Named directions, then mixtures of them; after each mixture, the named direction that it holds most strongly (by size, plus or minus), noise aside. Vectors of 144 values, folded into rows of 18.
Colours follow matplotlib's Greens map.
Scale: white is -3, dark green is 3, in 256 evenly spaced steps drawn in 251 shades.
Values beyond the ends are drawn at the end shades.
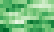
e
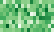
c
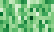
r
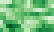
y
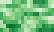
y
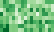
r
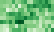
e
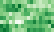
e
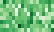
c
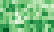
e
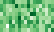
c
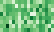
c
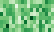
r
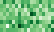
c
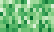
r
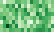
c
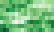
e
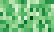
r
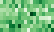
c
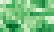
y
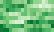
e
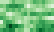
y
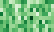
r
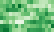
e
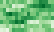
e
